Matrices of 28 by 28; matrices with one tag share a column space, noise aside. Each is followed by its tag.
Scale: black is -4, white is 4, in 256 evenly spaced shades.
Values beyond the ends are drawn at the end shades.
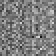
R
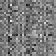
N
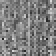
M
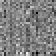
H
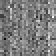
M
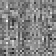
M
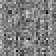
M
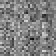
M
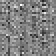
N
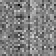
R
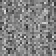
R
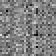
N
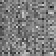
H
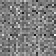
N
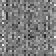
R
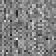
M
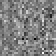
M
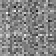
N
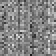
R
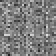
N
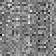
N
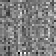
H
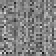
H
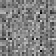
M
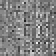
H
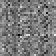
N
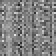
N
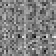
R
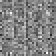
H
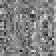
M
